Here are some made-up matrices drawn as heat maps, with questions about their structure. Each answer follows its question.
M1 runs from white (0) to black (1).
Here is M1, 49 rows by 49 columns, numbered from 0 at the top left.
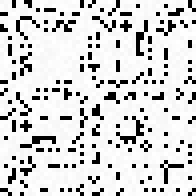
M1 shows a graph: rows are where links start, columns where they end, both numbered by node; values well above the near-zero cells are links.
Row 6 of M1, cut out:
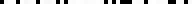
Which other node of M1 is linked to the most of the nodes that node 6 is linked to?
node 20
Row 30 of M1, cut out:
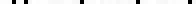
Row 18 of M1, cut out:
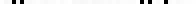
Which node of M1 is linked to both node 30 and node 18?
node 3
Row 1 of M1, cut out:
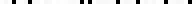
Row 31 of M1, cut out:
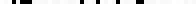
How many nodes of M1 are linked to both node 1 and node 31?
5
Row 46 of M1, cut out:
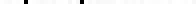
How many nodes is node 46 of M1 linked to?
2
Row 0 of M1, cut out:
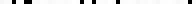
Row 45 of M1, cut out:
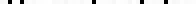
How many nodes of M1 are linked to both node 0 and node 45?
1
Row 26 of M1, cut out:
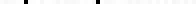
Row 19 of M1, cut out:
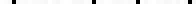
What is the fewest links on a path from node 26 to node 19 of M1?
4
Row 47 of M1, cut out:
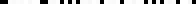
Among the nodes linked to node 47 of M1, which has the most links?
node 36
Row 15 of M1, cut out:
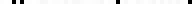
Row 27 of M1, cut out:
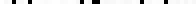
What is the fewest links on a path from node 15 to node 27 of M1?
2
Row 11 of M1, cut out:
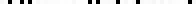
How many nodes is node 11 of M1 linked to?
8
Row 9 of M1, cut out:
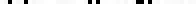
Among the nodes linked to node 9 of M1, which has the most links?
node 24
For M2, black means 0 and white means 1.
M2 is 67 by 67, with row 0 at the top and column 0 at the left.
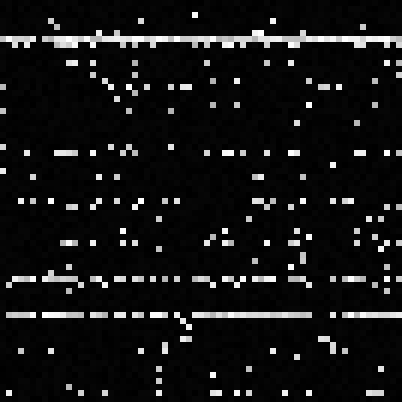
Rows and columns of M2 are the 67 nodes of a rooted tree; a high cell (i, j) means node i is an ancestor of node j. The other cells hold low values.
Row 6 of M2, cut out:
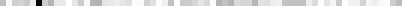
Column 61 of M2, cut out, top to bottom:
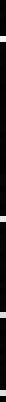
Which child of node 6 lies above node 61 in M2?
52
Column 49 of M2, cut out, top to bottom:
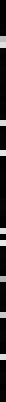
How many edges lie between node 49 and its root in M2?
9
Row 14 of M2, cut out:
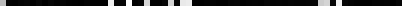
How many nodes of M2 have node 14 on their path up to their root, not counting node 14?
10
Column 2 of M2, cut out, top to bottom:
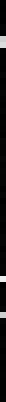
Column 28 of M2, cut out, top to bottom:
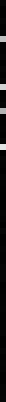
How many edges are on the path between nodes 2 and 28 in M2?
8
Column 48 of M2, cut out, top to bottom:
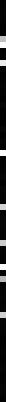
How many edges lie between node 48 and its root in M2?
9
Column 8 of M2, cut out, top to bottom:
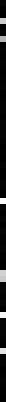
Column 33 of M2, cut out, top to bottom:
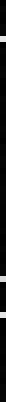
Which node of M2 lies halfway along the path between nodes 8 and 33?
3
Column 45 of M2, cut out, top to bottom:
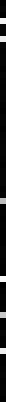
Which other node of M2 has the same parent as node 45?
23
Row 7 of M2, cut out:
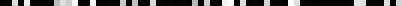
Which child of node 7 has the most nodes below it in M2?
25
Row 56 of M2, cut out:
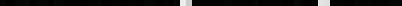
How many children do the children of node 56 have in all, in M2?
2
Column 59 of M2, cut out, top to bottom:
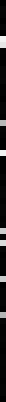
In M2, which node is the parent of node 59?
20
